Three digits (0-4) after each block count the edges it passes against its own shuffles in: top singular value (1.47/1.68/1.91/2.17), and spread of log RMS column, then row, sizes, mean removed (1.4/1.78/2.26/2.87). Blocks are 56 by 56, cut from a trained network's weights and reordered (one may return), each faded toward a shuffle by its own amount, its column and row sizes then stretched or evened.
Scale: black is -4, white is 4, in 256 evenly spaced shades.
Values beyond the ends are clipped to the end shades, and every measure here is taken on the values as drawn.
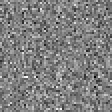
2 2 1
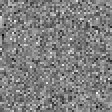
0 0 0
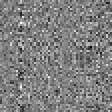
3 4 0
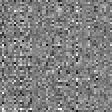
3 4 1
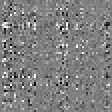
3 4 2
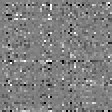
2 3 3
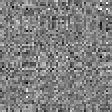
4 1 2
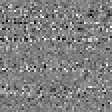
2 0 3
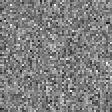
0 1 0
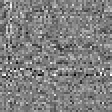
3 1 3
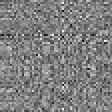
4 1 2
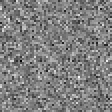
1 0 1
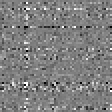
1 2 4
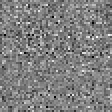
0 1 3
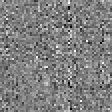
2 3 0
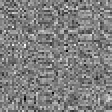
4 0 1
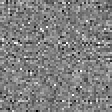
2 0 1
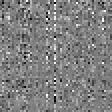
1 4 2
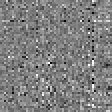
2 3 2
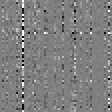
4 4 0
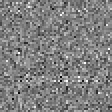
2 1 1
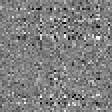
3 3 2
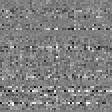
2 1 4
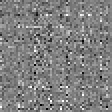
0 4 2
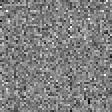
0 2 0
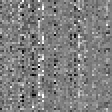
3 4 1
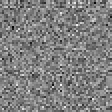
3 0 1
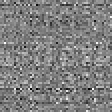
4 2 3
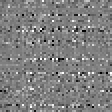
0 3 4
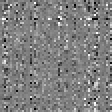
0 4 2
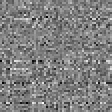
4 0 3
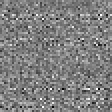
3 1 3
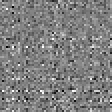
1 3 3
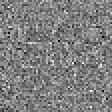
1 1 0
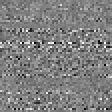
3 0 4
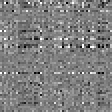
4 1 4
